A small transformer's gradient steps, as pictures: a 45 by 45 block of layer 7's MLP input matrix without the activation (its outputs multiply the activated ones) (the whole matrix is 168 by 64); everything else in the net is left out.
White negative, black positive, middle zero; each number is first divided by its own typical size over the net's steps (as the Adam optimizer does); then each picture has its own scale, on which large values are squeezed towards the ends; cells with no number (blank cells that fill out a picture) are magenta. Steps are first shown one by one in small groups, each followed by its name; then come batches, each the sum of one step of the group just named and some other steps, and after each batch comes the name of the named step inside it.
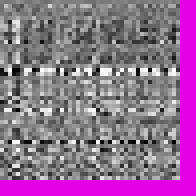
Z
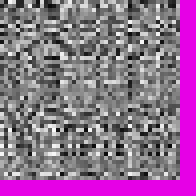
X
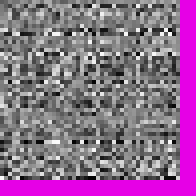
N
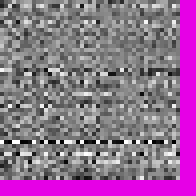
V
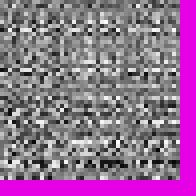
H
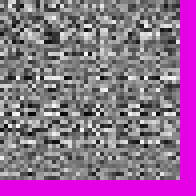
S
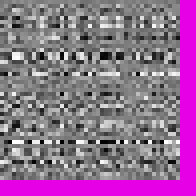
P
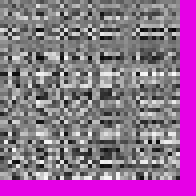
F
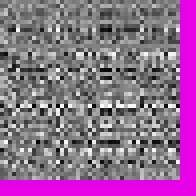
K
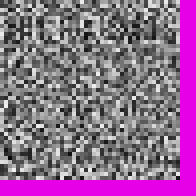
P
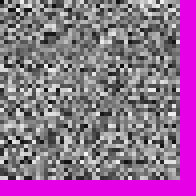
V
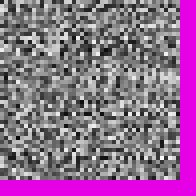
P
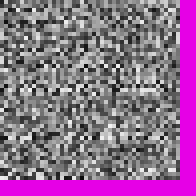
N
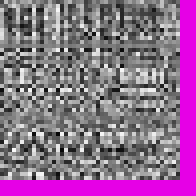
F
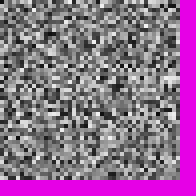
S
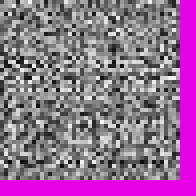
H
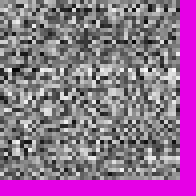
Z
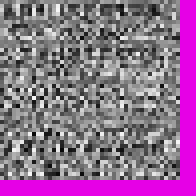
P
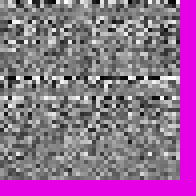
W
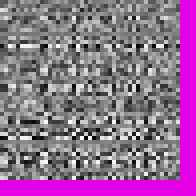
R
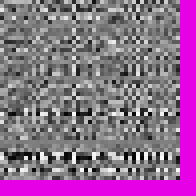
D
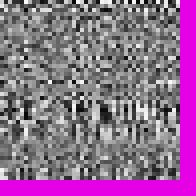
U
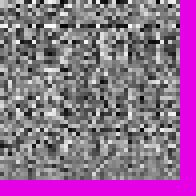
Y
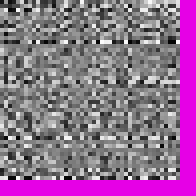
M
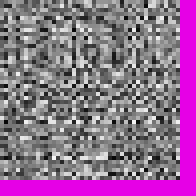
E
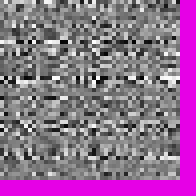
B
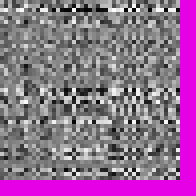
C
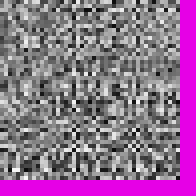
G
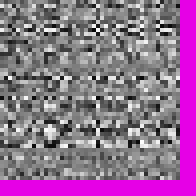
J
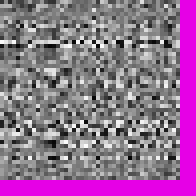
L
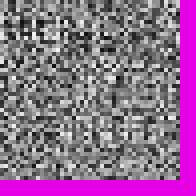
M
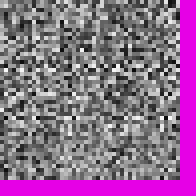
W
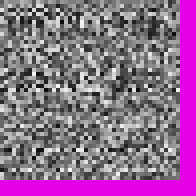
R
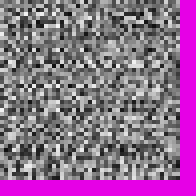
D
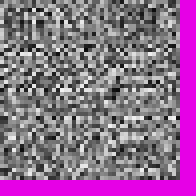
E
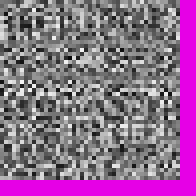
U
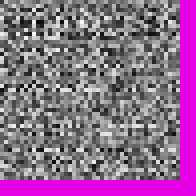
E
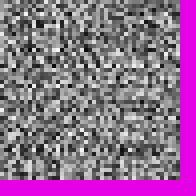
B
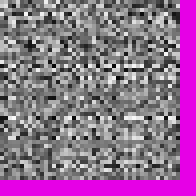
B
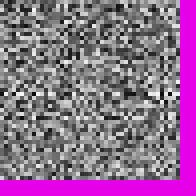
M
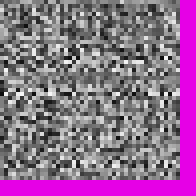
R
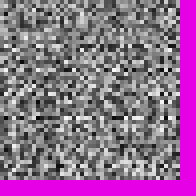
G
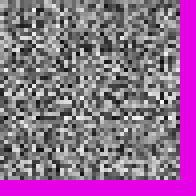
B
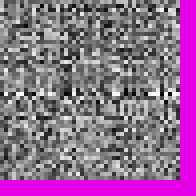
C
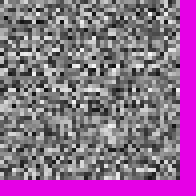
G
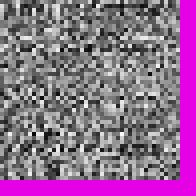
E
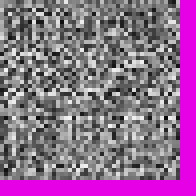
W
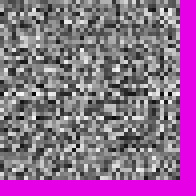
G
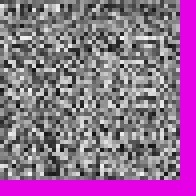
L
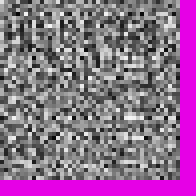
Y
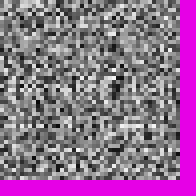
G
